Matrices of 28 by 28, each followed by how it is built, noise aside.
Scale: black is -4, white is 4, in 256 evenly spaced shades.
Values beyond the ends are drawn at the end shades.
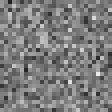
noise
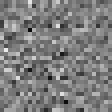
low rank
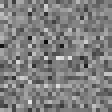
low rank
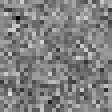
noise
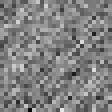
Hankel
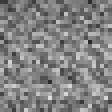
repeating columns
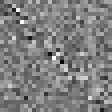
banded
